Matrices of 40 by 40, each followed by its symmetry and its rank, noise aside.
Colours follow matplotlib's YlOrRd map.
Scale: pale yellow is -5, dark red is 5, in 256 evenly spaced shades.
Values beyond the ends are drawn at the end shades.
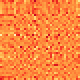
antisymmetric, rank four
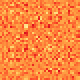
symmetric, rank four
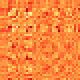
symmetric, rank three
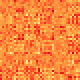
antisymmetric, rank four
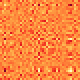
symmetric, rank three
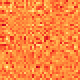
no symmetry, rank four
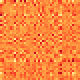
symmetric, rank three
